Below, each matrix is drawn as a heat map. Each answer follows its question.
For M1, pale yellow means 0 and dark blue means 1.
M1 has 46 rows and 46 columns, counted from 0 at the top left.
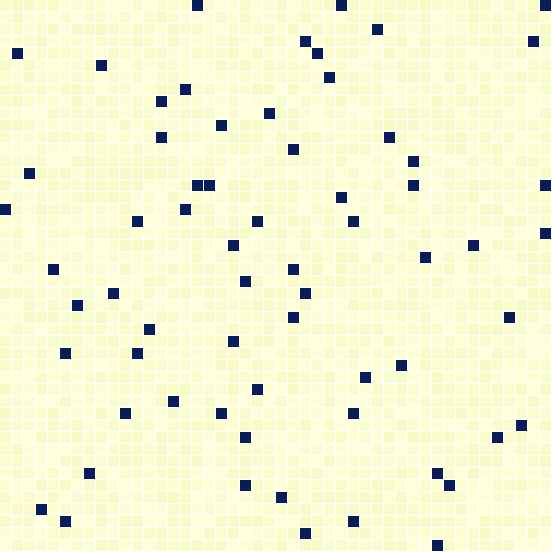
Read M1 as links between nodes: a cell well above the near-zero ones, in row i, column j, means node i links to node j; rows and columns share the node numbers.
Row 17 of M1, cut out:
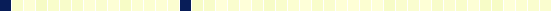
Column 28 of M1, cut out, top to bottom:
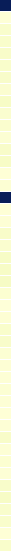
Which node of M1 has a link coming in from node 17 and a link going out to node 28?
node 0
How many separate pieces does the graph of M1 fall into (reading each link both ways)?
4
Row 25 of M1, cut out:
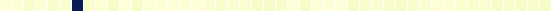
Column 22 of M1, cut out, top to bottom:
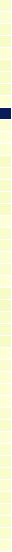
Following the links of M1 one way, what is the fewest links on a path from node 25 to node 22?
6
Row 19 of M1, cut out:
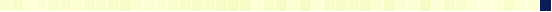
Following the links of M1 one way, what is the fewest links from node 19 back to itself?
4
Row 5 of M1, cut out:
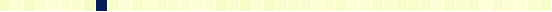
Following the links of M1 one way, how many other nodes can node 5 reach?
11
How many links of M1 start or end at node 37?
1
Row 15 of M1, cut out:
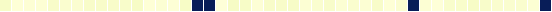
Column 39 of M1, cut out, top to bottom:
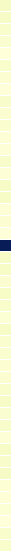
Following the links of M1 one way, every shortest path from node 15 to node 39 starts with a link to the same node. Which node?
node 45
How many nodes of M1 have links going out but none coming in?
1
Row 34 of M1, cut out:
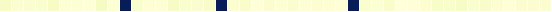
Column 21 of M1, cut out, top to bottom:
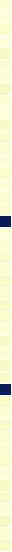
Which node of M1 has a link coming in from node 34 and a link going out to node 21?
node 18
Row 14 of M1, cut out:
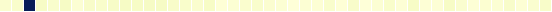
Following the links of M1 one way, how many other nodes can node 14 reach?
4
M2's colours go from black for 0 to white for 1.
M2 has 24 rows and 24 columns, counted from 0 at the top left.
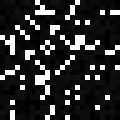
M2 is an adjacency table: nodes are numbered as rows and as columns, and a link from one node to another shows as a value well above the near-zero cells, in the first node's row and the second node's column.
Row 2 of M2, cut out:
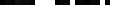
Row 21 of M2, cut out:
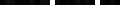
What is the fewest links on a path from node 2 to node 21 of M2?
2
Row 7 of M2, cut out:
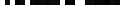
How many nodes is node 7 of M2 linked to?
6
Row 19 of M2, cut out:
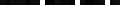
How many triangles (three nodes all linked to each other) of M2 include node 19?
1
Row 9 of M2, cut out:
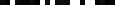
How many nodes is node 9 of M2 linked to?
8
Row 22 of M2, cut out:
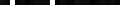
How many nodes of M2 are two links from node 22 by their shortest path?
9
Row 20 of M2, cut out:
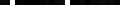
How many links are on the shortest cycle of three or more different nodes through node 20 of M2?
4
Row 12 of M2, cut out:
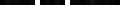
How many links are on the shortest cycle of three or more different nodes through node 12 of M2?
5
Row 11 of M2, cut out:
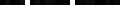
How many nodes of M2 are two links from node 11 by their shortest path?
6
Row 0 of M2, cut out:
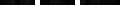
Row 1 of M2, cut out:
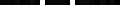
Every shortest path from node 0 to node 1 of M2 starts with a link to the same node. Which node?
node 15
